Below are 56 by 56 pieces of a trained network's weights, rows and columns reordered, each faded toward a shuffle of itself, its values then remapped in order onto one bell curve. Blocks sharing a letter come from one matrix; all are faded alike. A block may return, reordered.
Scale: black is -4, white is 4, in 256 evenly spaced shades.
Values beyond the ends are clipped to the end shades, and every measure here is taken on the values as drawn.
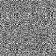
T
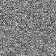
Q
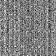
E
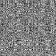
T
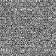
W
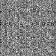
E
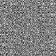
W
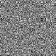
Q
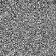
Q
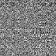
W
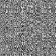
W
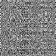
W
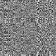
W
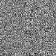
Q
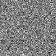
Q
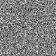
Q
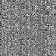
E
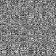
T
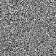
Q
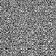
Q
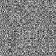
T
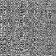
W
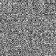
T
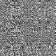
W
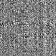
E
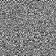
T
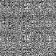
W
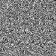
T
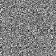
Q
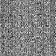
E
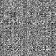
E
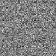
Q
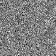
Q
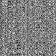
E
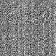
E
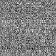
W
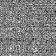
W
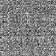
W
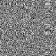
Q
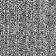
E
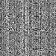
E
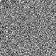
T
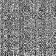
E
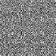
W
